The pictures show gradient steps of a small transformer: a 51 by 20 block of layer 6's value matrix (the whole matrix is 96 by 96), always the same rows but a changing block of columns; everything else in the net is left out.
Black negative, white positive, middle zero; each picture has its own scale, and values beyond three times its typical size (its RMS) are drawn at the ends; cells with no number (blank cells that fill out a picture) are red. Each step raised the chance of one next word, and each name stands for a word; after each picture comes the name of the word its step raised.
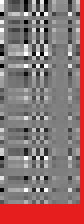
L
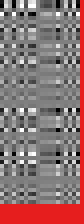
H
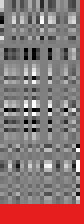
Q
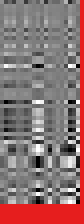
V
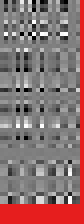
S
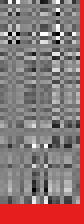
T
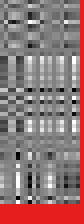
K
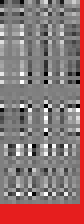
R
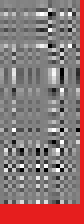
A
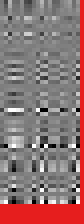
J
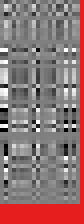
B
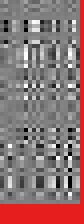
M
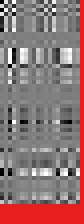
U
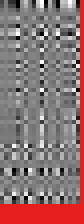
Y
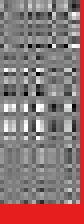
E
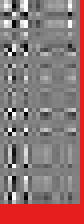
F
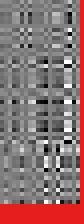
V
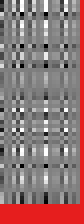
F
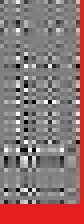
V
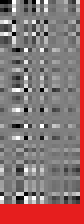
S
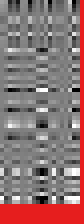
S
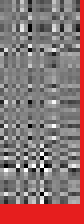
B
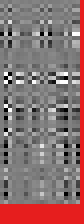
R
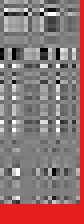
U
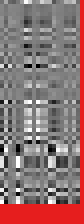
V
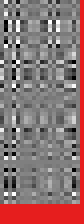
M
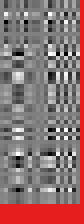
L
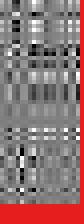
L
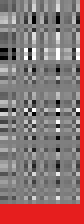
Q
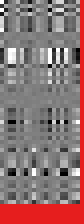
U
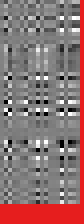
J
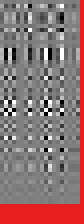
Q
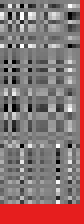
E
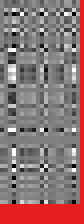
A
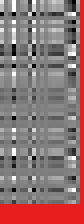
L
